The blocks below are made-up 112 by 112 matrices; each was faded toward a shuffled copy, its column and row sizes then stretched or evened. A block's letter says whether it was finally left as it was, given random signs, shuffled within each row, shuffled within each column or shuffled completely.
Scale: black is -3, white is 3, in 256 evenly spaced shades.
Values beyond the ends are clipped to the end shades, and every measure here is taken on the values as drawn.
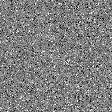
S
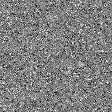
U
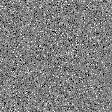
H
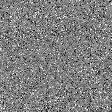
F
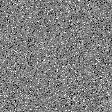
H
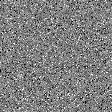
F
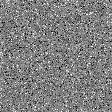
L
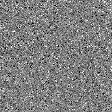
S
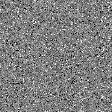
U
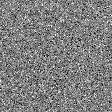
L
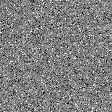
L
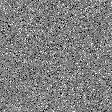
L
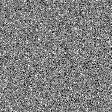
H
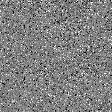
U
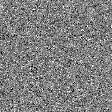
U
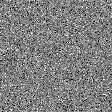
L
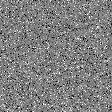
L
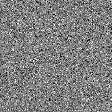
S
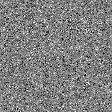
U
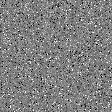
H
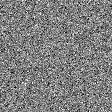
L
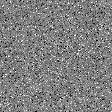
S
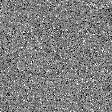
U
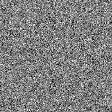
S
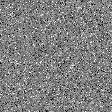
U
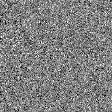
S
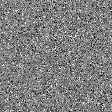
U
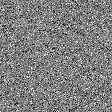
L
